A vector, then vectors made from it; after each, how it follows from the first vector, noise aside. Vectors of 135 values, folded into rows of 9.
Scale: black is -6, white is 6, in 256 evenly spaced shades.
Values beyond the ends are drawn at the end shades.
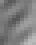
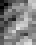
reversed, negated, scaled up.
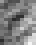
scaled up.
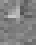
wrapped around, partly zeroed.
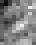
reversed, negated, scaled up.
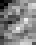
reversed, negated, scaled up.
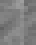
wrapped around, shrunk.
